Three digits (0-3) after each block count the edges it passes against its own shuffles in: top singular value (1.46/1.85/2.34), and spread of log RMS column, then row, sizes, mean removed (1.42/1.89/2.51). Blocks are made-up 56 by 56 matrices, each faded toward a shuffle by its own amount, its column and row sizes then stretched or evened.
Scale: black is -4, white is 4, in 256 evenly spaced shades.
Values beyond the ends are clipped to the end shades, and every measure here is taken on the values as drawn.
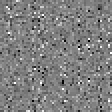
1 2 1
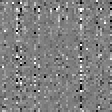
2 3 1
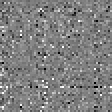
1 2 2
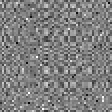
3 1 0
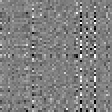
3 3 1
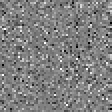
1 1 0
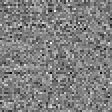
1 0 1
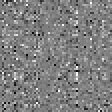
2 2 1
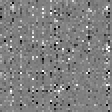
1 3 1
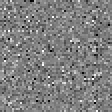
0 1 1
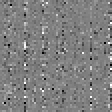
0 3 1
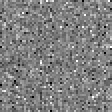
1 1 0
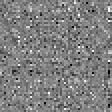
1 2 1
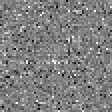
1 0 1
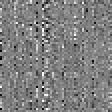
3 3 1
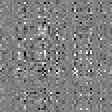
3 3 2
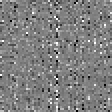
1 3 1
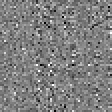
1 2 1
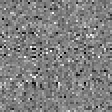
1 0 1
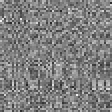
3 0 2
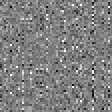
2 3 0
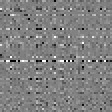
3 1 3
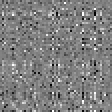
3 2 2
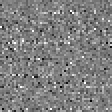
0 0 2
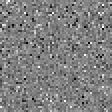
1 1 1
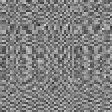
3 2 1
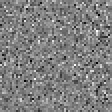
0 1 0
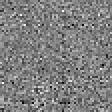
1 1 2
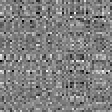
3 1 3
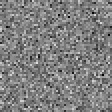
0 0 0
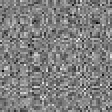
3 0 1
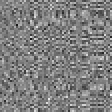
3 2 1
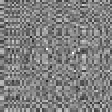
3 1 1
